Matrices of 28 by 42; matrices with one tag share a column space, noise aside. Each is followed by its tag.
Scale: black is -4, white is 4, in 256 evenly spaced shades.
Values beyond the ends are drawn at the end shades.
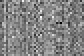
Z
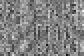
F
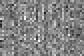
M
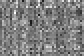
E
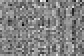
E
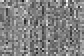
E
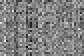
Z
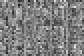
E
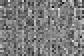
E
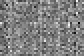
Z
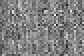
F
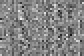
M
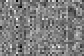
E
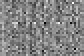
Z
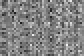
Z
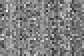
M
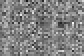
Z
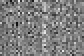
Z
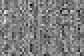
F
